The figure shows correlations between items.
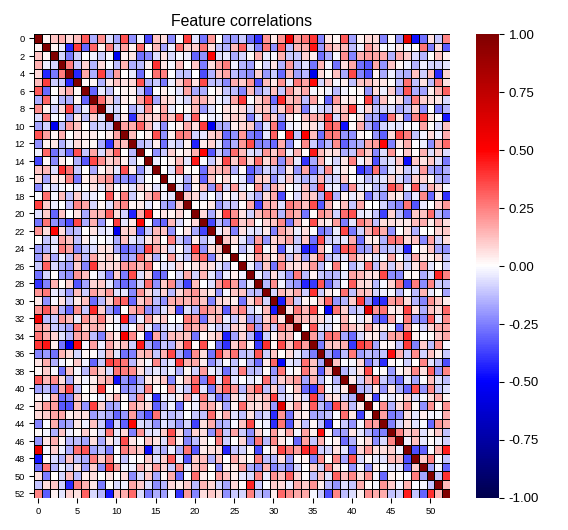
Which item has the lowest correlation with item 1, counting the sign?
4
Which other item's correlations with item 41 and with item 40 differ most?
35
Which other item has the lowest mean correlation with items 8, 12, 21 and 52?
9
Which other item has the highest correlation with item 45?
36
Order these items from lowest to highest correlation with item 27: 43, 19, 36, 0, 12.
0, 36, 43, 19, 12
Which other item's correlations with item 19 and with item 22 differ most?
10
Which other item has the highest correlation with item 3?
15
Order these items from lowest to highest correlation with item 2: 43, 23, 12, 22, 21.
21, 23, 12, 43, 22
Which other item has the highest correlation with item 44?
12
